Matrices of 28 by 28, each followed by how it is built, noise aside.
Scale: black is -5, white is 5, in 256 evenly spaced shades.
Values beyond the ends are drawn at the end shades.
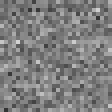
noise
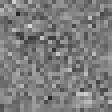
banded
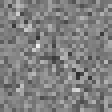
banded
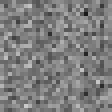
repeating rows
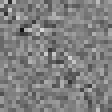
banded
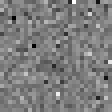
sparse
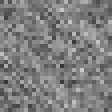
Toeplitz
